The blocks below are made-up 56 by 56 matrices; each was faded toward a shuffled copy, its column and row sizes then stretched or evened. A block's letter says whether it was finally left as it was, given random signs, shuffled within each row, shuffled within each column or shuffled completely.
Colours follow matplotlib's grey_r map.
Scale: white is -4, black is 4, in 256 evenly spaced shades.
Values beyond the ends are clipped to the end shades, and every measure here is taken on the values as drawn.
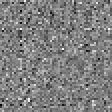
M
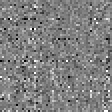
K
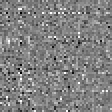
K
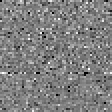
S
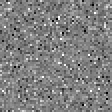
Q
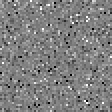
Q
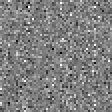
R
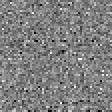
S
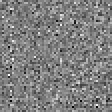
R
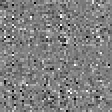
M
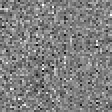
R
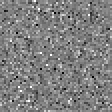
Q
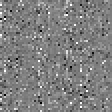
R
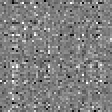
M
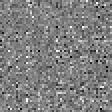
K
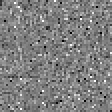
Q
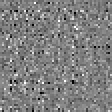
M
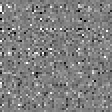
M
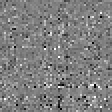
K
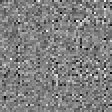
M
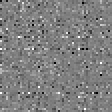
K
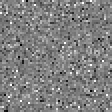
Q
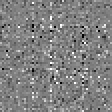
K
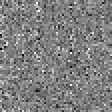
R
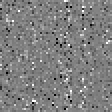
R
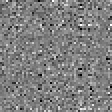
M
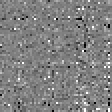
K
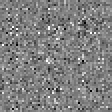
K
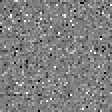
Q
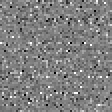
S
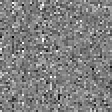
R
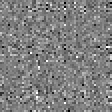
M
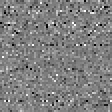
S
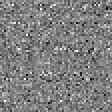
S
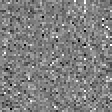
R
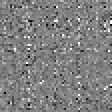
K
